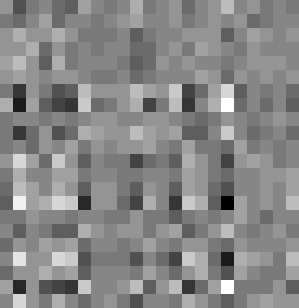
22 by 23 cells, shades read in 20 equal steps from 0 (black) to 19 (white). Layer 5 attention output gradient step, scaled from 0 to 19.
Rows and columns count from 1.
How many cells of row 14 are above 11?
5
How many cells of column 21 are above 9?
14
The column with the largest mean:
3
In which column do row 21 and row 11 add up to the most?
18
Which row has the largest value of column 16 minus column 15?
8
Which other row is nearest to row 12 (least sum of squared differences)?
22
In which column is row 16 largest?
19
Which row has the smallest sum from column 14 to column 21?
15
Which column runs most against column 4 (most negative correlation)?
1
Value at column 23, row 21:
7
